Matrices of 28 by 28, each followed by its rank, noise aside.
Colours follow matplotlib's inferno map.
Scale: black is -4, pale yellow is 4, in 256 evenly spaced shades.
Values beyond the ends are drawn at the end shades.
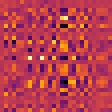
two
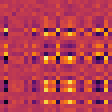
one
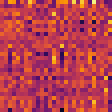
four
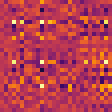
three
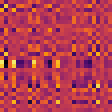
two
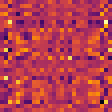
three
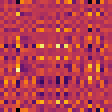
two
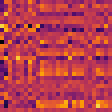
three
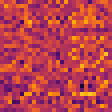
six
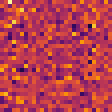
six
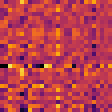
three
